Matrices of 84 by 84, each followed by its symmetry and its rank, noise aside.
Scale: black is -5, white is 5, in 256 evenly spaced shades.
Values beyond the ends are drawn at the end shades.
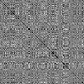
symmetric, rank six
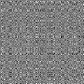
no symmetry, rank four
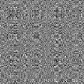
no symmetry, rank six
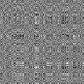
no symmetry, rank four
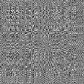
antisymmetric, rank six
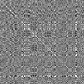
symmetric, rank four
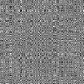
no symmetry, rank four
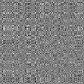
no symmetry, rank four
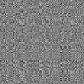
no symmetry, rank four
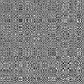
symmetric, rank four
